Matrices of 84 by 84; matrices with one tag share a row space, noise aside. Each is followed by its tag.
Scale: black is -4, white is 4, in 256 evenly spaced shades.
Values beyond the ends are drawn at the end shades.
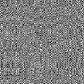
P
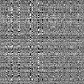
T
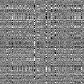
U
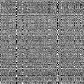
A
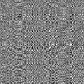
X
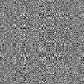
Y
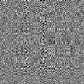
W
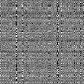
A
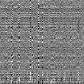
T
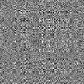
Y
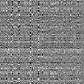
T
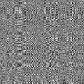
X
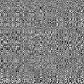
P
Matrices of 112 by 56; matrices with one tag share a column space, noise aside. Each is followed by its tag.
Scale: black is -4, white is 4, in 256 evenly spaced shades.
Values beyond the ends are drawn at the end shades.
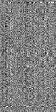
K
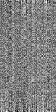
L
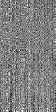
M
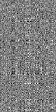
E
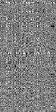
K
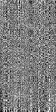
L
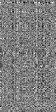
K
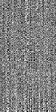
M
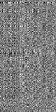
K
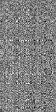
E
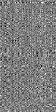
K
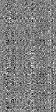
E
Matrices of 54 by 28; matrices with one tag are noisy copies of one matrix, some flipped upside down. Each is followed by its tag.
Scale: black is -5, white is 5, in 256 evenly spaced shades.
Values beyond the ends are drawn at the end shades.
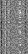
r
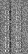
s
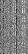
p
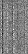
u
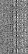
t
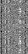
r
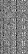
p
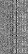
t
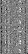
r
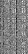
p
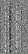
s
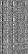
u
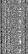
r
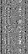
r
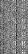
p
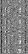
r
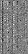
u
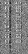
s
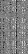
p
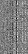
t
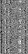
r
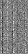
u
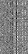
t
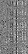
t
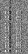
s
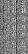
p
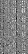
p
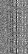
t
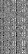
p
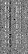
s
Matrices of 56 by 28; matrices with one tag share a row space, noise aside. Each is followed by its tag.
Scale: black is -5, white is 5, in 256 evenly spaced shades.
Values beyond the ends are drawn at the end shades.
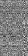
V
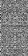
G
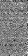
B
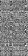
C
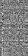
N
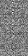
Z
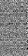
B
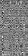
N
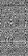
C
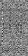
N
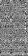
C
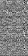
V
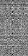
Z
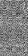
V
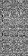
N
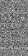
Z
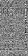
C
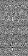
Z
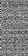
G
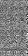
B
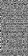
G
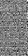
B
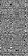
C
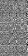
B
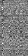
N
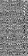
V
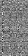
N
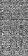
N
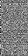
G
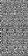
G
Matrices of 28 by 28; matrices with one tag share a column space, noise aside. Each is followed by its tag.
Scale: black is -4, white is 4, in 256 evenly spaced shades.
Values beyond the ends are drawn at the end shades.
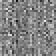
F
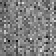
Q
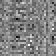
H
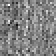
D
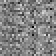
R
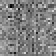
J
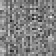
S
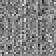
H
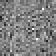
S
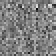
J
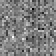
S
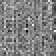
Q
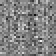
H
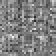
S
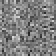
S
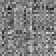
J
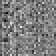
R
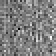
S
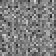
S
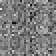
R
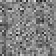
F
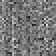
Q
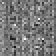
Q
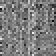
J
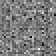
H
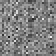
H
